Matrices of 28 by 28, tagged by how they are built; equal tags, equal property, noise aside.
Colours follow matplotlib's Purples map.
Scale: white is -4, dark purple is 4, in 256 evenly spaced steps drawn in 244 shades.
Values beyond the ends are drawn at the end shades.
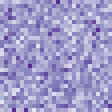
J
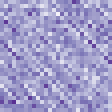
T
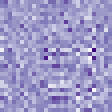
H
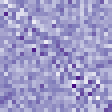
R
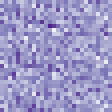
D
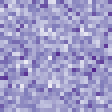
J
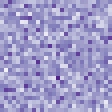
J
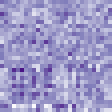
H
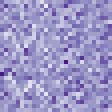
D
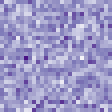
H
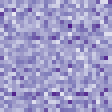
H
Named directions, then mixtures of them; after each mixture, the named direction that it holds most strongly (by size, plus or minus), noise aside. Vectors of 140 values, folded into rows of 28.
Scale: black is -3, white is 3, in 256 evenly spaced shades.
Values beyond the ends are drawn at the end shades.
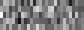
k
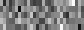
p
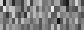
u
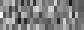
k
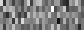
u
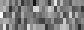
k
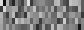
u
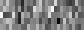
k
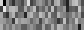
u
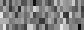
p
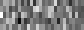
k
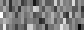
p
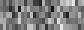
p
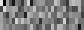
u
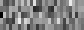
k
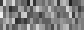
k
